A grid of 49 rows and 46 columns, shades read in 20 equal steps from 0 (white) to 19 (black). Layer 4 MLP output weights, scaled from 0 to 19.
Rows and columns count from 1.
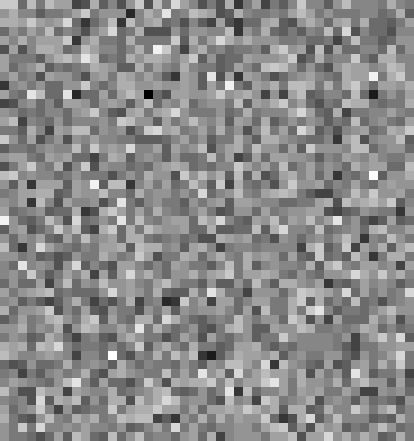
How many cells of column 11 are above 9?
22
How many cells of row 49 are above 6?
37
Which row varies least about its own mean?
18
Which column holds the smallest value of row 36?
19
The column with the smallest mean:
16
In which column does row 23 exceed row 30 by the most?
38
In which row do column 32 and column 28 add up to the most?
33
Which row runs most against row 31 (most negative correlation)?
21
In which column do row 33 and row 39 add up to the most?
40
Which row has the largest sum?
34
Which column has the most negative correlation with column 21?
5
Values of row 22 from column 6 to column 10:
6 12 11 7 8
